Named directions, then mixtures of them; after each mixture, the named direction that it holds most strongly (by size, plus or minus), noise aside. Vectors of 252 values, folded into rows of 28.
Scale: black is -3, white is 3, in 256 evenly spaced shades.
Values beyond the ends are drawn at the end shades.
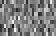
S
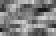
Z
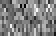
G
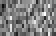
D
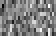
D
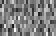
S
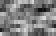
Z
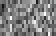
D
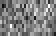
G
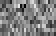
G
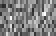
D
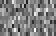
S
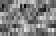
Z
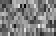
G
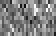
G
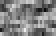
Z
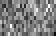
G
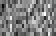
D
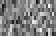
D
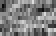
Z
